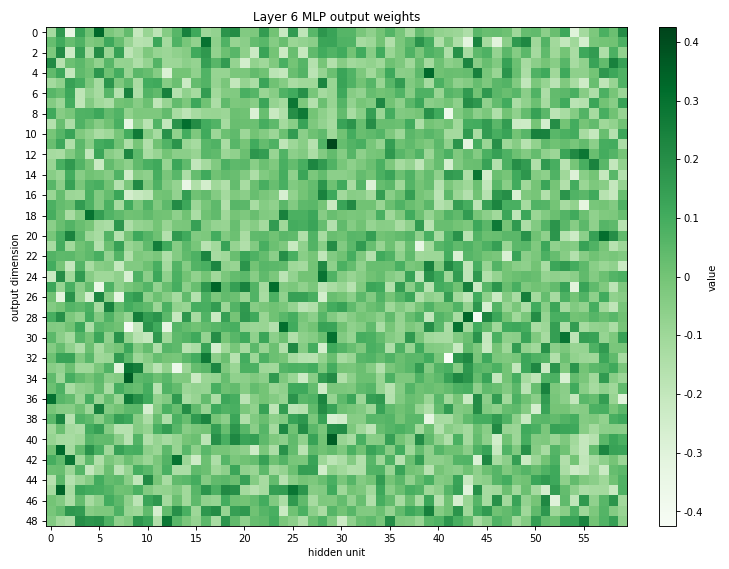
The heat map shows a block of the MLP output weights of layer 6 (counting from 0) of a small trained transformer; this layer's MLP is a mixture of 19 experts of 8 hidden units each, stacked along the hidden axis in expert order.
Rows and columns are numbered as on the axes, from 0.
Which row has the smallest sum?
43
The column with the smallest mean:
54
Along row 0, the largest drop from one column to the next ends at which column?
2
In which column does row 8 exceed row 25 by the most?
5
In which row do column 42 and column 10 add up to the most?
29
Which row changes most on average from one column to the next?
26
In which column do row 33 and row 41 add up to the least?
13
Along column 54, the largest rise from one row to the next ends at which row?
15
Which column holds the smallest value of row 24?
8
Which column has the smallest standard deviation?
32
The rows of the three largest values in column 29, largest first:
11, 40, 30
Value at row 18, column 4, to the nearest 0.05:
0.3
